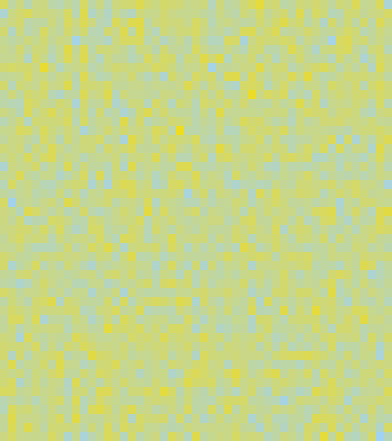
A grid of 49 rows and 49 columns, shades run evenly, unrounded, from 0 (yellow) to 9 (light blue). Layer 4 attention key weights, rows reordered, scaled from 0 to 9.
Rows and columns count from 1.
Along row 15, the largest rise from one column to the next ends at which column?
24
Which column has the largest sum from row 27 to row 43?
48
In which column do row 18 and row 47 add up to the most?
46
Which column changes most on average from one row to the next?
16
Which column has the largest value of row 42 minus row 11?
32
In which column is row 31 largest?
47
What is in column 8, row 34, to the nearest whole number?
7
